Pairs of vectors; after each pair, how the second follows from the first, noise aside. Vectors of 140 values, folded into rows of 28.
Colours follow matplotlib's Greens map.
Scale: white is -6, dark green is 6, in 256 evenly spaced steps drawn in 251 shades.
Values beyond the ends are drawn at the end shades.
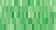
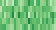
copied.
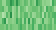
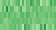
wrapped around, partly zeroed.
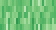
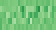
reversed, partly zeroed.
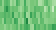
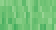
reversed, negated, shrunk.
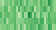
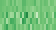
reversed, partly zeroed.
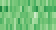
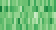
copied.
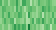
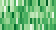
wrapped around, negated, scaled up.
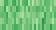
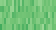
reversed, negated, shrunk.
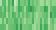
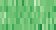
reversed, negated, partly zeroed.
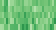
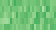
wrapped around, negated, shrunk.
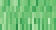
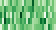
wrapped around, negated, scaled up.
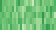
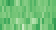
reversed, partly zeroed.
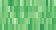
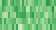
wrapped around.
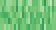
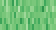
wrapped around, partly zeroed.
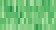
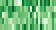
reversed, negated, scaled up.
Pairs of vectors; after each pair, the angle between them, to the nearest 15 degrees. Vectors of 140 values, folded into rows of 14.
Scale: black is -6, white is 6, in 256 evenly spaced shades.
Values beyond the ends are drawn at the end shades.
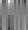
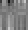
165 degrees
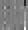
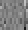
135 degrees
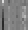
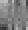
75 degrees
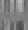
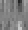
150 degrees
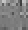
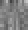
90 degrees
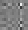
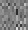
120 degrees
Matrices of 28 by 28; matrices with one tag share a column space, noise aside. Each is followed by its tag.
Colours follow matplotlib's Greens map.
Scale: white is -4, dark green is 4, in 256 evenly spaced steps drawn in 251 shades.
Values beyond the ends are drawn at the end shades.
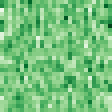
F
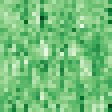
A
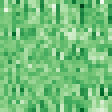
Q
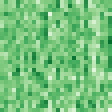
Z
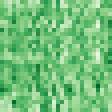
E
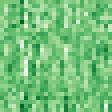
A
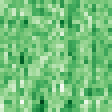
E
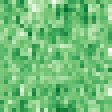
Q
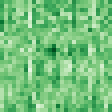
A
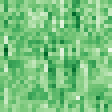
A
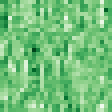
A
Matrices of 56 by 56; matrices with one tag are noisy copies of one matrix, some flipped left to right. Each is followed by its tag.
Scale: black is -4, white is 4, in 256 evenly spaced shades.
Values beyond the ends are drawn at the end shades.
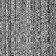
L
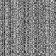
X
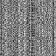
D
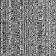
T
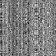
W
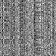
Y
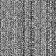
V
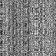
W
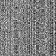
T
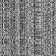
Y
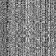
L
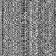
D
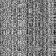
W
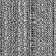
D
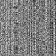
T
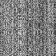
W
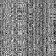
W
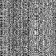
W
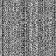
D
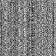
D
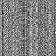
D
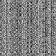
X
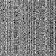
T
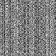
X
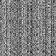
X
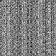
X
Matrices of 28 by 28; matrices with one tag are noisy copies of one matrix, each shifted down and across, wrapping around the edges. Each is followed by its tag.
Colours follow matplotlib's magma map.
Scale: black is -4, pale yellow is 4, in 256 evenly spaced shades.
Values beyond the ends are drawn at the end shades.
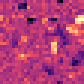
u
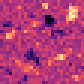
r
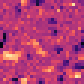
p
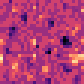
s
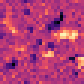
p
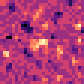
s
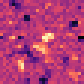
u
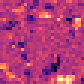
p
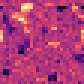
u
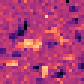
p
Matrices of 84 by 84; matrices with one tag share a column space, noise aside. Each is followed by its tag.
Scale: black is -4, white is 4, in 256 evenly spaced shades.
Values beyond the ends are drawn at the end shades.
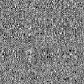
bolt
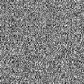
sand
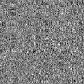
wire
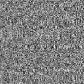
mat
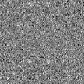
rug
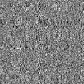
mat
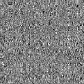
wire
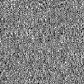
bolt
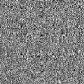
bolt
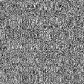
mat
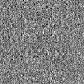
bolt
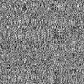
mat
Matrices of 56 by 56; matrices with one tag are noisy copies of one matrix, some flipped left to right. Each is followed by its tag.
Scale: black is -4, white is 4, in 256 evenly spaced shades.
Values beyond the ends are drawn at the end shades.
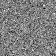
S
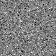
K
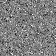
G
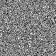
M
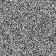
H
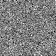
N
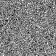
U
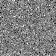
G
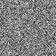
U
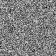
K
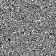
K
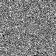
M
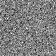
U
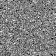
S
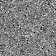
K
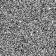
K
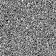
U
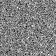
G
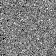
S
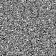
S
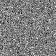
M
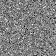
M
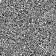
N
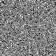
G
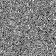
U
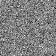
N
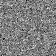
S
